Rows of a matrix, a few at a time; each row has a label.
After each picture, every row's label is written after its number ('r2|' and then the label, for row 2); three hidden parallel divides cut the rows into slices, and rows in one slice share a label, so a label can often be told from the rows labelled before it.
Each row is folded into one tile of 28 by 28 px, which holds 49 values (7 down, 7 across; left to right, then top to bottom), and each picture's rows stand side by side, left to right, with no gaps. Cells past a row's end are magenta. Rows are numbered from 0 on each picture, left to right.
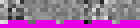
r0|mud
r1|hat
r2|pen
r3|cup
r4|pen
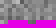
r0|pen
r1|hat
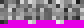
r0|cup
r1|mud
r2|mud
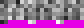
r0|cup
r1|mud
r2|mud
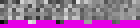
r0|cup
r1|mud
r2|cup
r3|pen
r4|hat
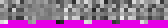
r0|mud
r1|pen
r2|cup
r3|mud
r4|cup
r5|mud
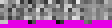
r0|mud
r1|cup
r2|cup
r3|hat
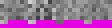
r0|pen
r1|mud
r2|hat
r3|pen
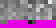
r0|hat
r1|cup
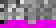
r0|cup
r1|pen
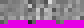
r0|hat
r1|cup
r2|hat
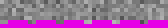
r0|pen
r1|hat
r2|hat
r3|pen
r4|pen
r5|hat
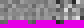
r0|hat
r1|hat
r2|cup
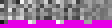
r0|cup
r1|mud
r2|mud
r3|pen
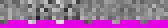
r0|hat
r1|mud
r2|mud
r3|hat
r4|pen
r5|hat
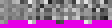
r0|pen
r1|mud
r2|cup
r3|mud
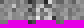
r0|hat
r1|cup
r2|hat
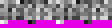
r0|mud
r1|cup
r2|mud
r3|cup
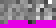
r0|hat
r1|cup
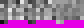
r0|cup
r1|cup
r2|pen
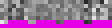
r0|mud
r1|pen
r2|hat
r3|cup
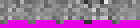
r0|hat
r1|hat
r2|hat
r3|cup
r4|hat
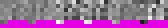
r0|hat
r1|hat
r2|mud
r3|mud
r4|pen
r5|cup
